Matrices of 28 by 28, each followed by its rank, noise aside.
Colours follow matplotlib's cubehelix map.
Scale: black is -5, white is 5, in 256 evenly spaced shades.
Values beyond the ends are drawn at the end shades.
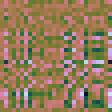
two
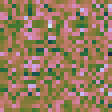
six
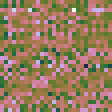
six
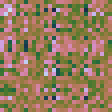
three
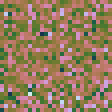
six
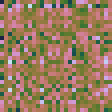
four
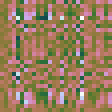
three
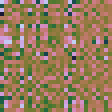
three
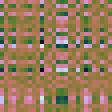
one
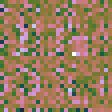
four
